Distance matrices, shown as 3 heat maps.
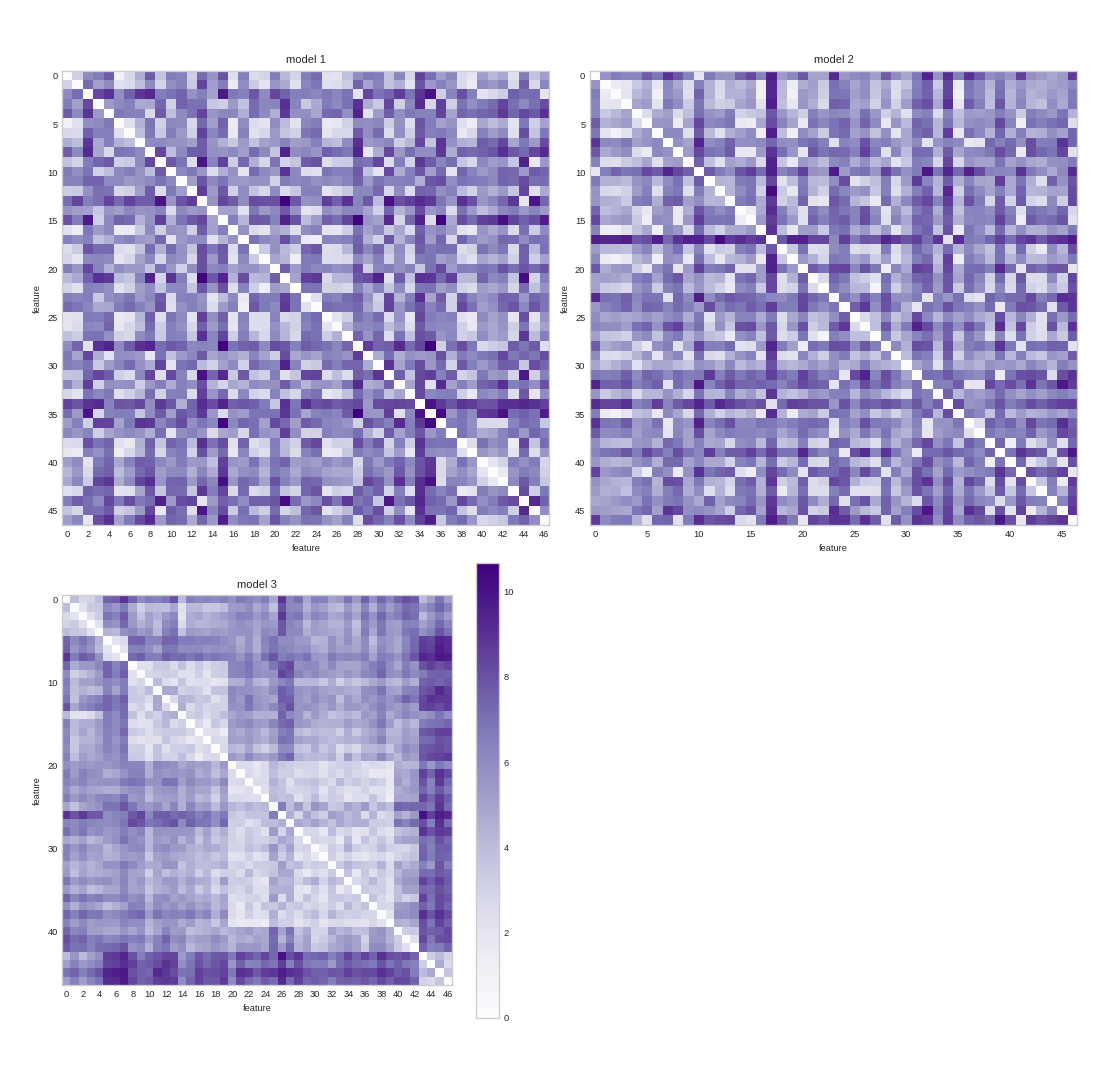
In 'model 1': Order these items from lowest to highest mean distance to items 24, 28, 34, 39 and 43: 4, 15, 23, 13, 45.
45, 23, 4, 13, 15
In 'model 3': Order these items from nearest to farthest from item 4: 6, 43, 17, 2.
2, 6, 17, 43
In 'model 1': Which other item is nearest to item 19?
22
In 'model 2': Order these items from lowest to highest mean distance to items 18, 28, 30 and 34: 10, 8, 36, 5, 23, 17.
5, 8, 36, 23, 17, 10
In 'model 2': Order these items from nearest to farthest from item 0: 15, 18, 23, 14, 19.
18, 19, 14, 15, 23
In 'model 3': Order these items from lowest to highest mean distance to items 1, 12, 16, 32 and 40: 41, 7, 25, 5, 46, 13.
13, 25, 41, 5, 7, 46
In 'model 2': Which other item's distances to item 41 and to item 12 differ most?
46
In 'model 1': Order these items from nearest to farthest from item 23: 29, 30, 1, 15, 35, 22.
30, 15, 35, 29, 1, 22
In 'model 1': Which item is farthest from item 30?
21
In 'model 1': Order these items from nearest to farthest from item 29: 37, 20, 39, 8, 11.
8, 20, 37, 11, 39
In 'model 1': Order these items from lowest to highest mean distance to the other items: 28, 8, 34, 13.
8, 28, 13, 34
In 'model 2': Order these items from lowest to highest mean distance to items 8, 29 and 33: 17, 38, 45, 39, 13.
38, 13, 45, 39, 17
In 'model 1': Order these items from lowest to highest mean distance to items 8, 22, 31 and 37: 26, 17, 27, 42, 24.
27, 26, 17, 24, 42
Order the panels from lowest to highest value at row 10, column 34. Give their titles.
model 3, model 1, model 2
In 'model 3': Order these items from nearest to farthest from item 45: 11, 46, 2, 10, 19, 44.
46, 44, 2, 10, 19, 11
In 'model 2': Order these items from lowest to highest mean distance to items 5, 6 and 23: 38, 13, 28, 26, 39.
28, 38, 13, 26, 39
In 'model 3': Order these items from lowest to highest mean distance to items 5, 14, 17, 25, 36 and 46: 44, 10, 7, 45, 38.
10, 38, 44, 7, 45
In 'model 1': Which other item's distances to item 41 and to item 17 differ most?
42
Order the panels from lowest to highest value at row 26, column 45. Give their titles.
model 1, model 2, model 3
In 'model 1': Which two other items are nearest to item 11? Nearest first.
20, 34
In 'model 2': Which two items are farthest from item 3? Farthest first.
17, 34
